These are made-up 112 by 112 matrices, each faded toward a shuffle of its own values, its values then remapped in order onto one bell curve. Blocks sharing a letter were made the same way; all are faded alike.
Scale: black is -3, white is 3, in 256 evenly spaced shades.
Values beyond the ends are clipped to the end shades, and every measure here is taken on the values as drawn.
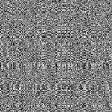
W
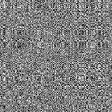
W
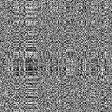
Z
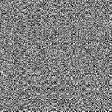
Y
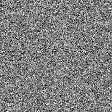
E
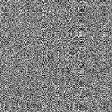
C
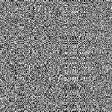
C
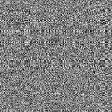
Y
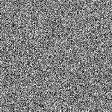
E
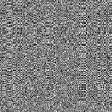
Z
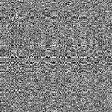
Y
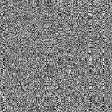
C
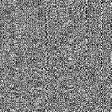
C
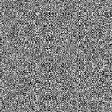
C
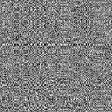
W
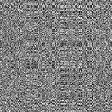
Z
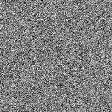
E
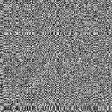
Z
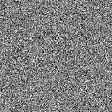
E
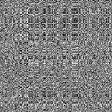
Z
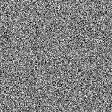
E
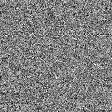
E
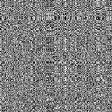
W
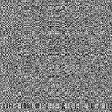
Z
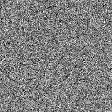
E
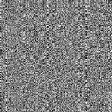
C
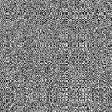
W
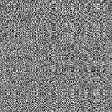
W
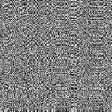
W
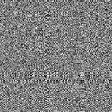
Y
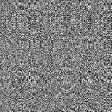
C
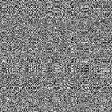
Y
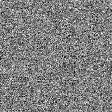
E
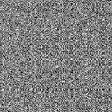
Y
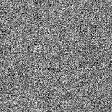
E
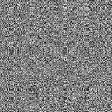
W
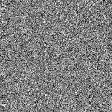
E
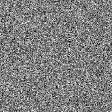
E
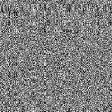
C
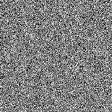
E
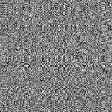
W
